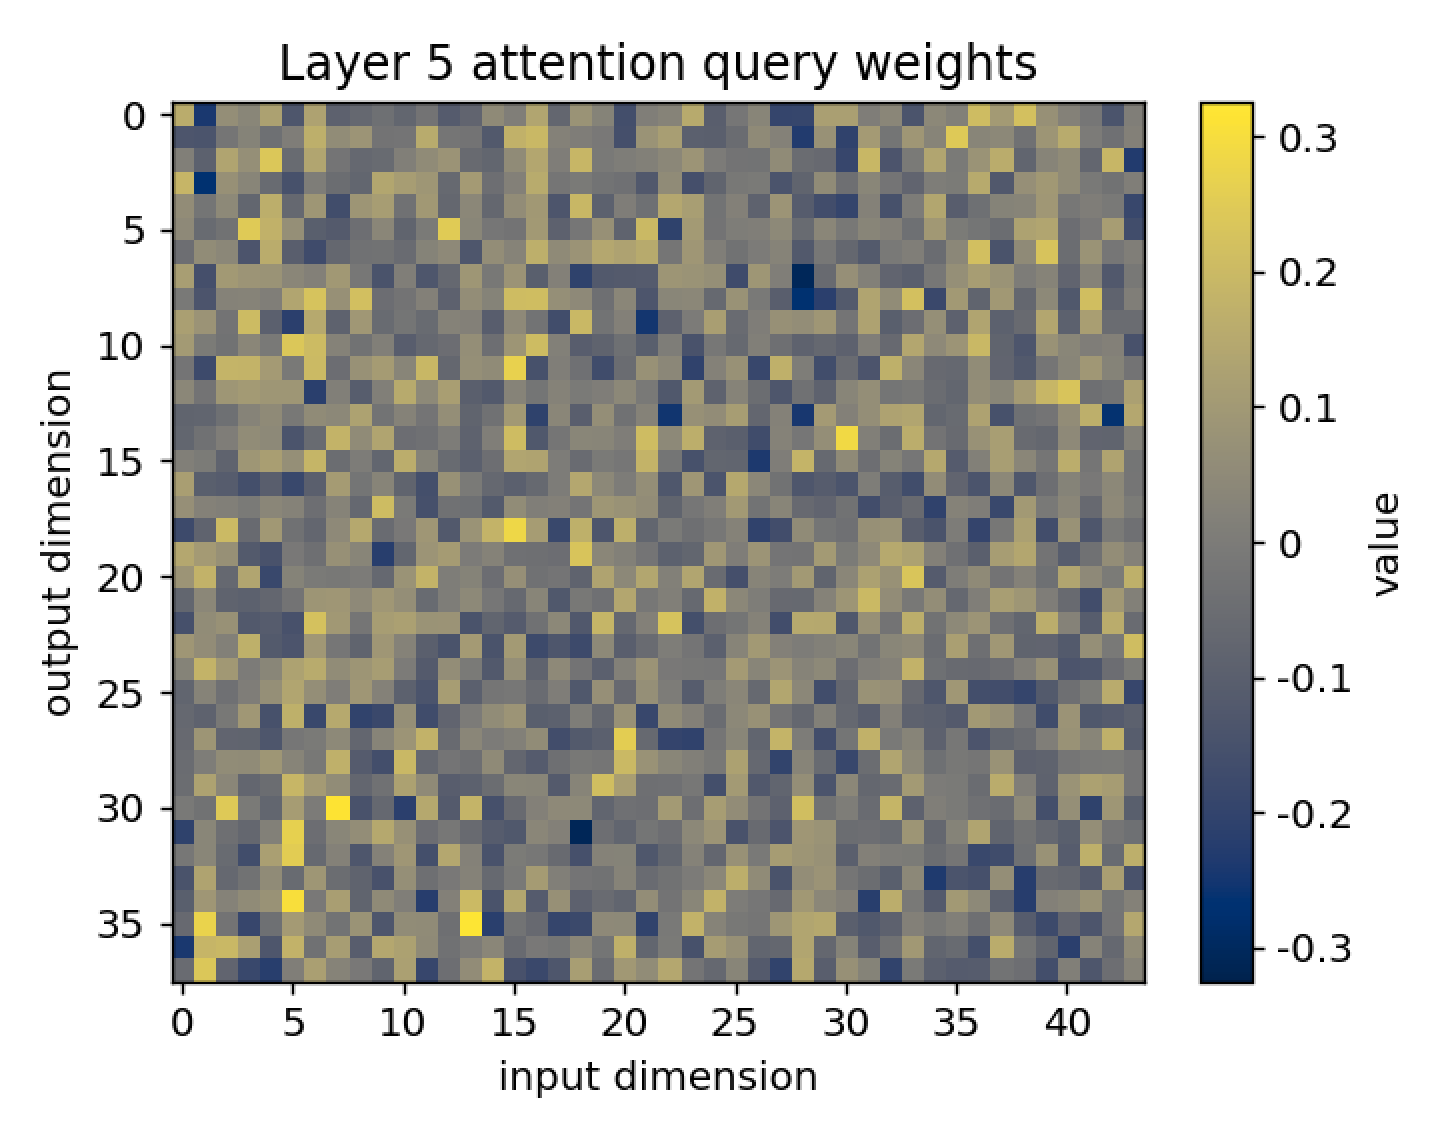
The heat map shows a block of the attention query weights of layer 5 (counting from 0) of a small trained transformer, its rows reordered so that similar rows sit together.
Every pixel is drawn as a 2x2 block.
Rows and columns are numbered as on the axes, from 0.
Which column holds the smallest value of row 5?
22
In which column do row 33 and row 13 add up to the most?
25
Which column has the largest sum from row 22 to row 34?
5
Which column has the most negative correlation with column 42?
43
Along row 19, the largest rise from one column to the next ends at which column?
18
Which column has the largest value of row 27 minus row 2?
20
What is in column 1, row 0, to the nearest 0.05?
-0.25
